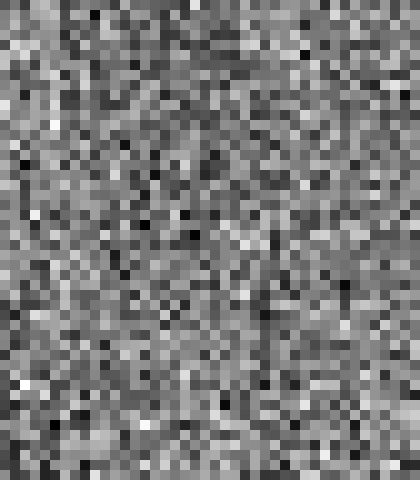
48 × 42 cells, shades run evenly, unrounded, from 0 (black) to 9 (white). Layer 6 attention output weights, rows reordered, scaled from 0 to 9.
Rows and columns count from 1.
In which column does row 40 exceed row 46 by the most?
2
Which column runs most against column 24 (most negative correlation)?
30
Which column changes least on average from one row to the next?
10
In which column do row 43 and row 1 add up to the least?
19
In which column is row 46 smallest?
36
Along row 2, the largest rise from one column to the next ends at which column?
11
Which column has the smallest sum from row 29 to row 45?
27
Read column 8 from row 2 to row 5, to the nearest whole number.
6 3 5 2
